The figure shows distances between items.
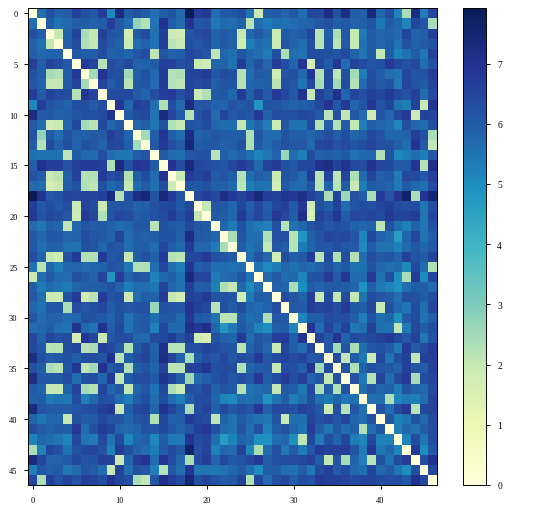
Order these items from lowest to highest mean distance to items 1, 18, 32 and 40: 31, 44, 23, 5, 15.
5, 44, 23, 31, 15
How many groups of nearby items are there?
10
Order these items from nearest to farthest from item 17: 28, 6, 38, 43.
28, 6, 38, 43
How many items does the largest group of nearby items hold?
12
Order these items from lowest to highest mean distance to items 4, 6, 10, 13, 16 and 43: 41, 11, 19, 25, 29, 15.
11, 25, 29, 41, 19, 15
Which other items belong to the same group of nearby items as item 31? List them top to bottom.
42
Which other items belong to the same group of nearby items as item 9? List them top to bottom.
15, 45
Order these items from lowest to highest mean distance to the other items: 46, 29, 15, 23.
23, 29, 46, 15
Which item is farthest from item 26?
18
